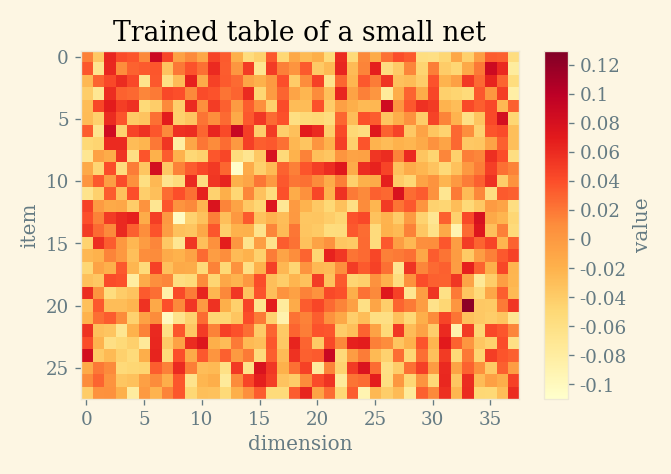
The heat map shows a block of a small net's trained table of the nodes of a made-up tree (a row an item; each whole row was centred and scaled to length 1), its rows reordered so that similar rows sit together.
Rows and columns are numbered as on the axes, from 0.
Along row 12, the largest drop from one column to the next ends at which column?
17
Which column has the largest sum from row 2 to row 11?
2
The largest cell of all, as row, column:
20, 33
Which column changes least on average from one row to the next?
18
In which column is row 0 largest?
6
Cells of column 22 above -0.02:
19
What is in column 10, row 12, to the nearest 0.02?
-0.02
